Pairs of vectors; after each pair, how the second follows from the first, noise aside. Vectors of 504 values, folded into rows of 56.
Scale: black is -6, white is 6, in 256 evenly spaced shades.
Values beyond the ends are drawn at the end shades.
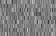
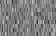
copied.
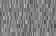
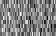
scaled up.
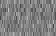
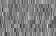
reversed.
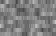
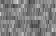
reversed.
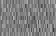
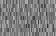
copied.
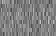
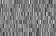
copied.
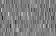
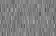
reversed, shrunk.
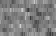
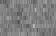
reversed, shrunk.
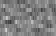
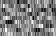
scaled up.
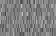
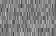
sign-scrambled.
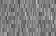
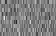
reversed.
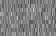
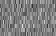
reversed.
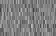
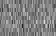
reversed.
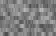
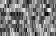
wrapped around, scaled up.
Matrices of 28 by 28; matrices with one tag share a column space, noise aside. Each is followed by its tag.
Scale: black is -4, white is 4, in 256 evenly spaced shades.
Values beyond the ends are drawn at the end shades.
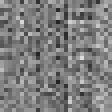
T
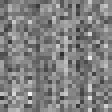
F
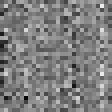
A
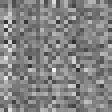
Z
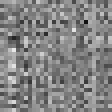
T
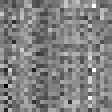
Z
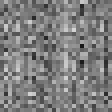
F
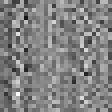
T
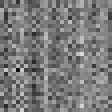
Z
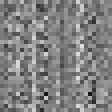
F
